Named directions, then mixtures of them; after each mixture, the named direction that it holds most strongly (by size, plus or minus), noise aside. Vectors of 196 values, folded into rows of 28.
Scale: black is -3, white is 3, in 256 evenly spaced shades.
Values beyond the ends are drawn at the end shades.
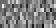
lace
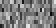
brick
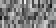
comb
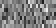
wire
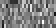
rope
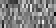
rope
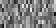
rope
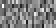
lace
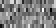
brick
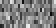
brick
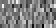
lace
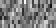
comb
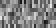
comb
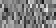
wire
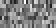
comb
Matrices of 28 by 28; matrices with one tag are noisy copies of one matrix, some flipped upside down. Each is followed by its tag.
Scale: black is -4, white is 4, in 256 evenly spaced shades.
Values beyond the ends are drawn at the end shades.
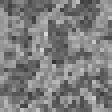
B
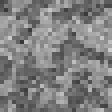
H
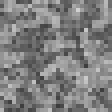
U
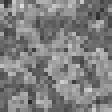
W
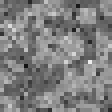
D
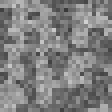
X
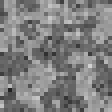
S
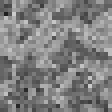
H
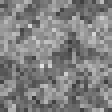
H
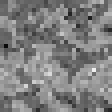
H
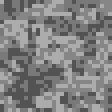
D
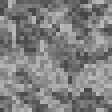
H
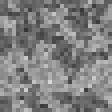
H
